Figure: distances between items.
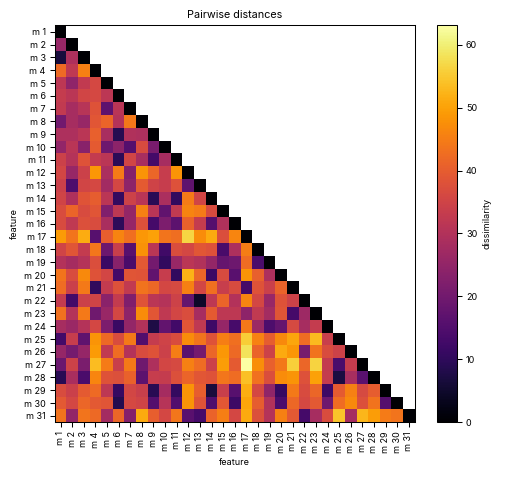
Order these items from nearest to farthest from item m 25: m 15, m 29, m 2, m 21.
m 2, m 29, m 15, m 21
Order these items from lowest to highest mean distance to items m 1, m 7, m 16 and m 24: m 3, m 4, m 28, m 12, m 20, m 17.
m 3, m 20, m 28, m 12, m 4, m 17
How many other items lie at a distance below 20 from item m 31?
3
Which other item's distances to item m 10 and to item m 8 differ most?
m 18
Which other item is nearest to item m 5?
m 19
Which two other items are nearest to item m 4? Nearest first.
m 21, m 17
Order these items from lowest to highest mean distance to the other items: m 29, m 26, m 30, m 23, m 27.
m 29, m 30, m 23, m 26, m 27
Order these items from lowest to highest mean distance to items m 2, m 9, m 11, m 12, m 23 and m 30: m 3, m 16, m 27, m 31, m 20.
m 16, m 20, m 31, m 3, m 27
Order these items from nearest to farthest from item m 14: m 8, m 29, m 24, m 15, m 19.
m 29, m 24, m 19, m 8, m 15
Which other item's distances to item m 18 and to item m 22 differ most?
m 13
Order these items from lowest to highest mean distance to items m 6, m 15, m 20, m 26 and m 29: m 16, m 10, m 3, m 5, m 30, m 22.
m 16, m 30, m 10, m 5, m 22, m 3
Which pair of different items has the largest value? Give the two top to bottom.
m 17, m 27
